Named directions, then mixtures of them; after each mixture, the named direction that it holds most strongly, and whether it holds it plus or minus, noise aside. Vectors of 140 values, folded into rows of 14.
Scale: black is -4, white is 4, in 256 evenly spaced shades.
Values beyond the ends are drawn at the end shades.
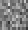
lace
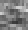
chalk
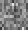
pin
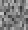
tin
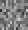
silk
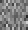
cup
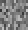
silk, plus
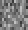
tin, minus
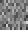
cup, plus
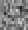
tin, plus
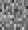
pin, plus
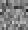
silk, minus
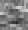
chalk, plus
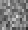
lace, plus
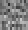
lace, minus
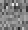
pin, plus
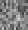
silk, plus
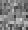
chalk, minus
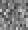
silk, minus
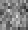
lace, plus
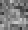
chalk, minus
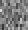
lace, minus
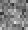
pin, minus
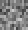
silk, plus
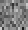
pin, minus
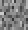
tin, plus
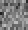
tin, minus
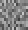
silk, minus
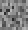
tin, plus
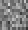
lace, plus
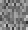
cup, minus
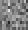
lace, plus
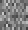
cup, plus
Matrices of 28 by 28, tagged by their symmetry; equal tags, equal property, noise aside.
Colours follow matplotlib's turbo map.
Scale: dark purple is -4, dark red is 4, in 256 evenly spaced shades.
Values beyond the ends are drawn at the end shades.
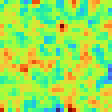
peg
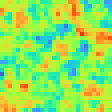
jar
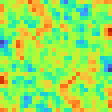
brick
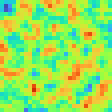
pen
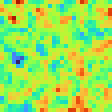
peg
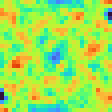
brick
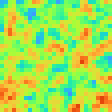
peg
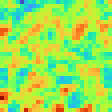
peg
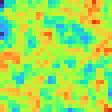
peg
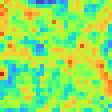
peg
